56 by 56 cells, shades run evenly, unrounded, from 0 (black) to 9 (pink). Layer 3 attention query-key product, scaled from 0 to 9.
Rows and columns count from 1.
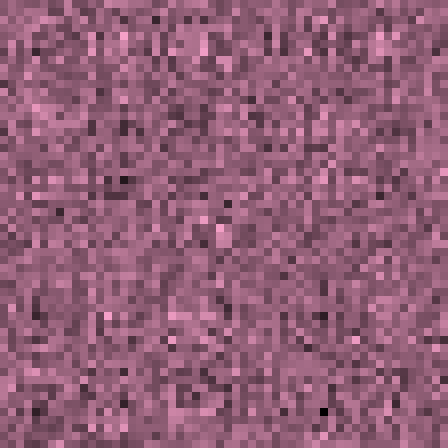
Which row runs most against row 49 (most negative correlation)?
30
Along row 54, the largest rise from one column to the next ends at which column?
12
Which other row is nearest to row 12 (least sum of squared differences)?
42
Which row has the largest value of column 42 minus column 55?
7
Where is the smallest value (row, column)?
52, 41
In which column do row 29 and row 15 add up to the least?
32
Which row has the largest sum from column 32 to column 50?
23
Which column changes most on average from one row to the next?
16
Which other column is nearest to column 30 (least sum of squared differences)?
9
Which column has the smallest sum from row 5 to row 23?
27
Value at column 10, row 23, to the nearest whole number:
7
